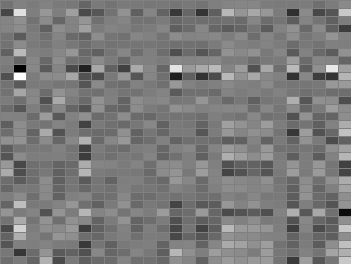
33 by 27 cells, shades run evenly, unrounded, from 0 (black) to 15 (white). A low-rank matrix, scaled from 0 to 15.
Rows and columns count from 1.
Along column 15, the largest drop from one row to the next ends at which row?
10
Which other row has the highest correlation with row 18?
3
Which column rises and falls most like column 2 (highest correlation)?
6
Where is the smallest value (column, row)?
2, 9
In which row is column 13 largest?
27
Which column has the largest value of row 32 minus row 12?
14
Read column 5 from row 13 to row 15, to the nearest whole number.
10 8 5
